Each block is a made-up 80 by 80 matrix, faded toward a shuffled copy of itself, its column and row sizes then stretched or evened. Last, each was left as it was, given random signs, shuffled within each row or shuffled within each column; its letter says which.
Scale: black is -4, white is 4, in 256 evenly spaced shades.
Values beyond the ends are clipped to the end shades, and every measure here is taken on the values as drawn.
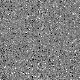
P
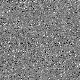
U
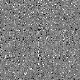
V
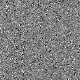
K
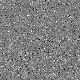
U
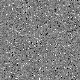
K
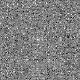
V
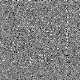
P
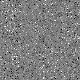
K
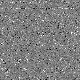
U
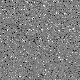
U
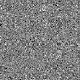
V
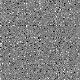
V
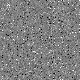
K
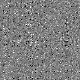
P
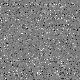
U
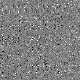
V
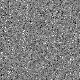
K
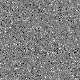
U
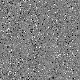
K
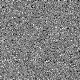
U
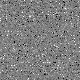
U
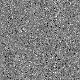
K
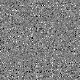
P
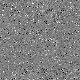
U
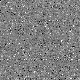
U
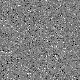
K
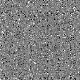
V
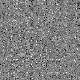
V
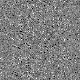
P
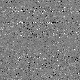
U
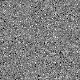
P
